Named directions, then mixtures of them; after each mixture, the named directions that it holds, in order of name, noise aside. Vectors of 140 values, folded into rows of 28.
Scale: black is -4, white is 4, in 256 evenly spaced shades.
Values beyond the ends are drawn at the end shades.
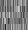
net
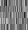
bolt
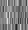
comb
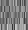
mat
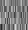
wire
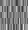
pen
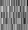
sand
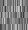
net, wire.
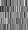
bolt, net, sand.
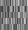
sand.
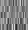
mat.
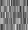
sand, wire.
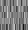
mat, pen.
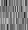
bolt.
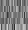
mat, pen.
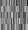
bolt, pen, sand.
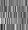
bolt, wire.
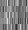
comb.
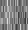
comb, sand.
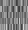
pen.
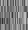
bolt, comb, sand.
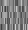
net, pen, wire.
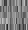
bolt, mat, pen.
